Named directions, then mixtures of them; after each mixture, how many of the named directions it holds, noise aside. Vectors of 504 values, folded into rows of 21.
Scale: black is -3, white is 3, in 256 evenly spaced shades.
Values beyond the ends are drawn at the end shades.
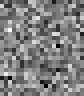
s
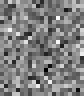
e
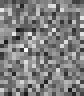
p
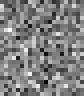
three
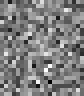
one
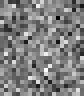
one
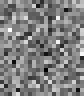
one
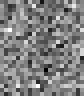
two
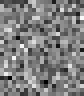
two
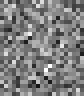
one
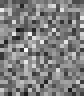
one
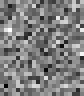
two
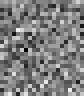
one
